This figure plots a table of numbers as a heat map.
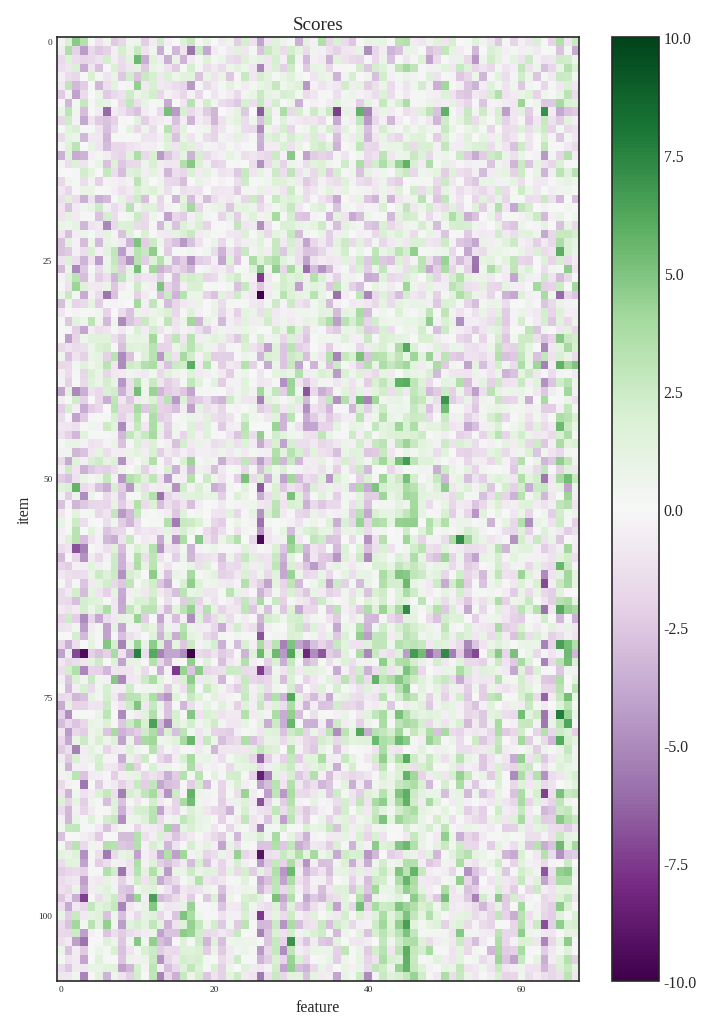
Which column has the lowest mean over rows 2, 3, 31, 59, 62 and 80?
8
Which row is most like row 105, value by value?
52
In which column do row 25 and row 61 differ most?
17
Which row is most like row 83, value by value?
19
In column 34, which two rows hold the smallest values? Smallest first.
70, 26
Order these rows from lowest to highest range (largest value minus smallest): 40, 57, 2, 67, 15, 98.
15, 67, 2, 40, 98, 57
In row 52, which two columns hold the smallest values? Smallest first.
13, 3
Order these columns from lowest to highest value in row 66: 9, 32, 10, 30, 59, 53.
59, 32, 53, 9, 30, 10
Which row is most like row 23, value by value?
91
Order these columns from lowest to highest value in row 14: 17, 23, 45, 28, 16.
23, 28, 16, 17, 45
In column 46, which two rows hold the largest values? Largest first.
70, 95
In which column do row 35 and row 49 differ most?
63
